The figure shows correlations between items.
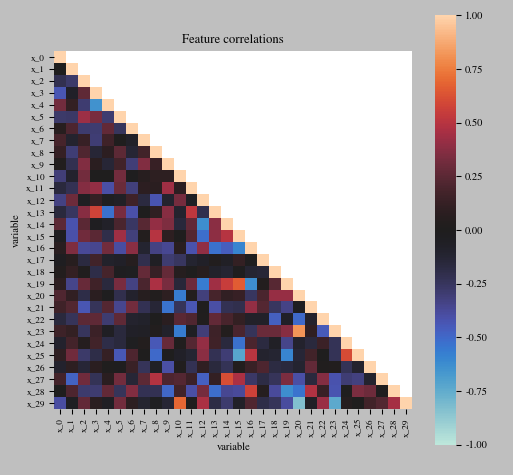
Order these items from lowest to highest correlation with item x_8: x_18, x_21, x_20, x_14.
x_21, x_20, x_18, x_14
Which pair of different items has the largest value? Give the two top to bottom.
x_20, x_23
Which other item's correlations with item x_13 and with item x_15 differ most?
x_24
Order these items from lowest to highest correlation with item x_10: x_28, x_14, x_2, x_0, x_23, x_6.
x_23, x_0, x_14, x_6, x_28, x_2
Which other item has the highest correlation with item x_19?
x_15
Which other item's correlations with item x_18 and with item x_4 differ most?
x_28
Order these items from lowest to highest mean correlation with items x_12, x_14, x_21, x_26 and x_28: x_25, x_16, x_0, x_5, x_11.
x_11, x_5, x_0, x_25, x_16
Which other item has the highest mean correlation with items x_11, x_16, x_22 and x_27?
x_29
